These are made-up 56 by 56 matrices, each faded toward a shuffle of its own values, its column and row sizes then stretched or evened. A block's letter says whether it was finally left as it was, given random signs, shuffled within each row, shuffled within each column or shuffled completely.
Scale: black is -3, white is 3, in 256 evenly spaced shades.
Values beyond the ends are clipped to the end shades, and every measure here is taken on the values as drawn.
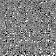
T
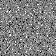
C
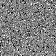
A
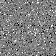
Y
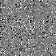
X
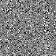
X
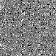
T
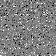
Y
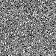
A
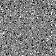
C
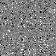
X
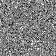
A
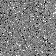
A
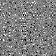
T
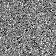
A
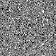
X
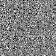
X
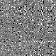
T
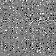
T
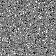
A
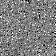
C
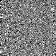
C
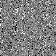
C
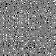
T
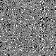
X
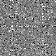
X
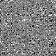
T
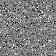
Y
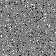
A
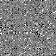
T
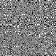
T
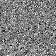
A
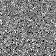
Y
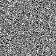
C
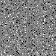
C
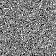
A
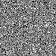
Y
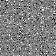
C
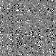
X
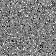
A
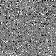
Y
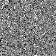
C
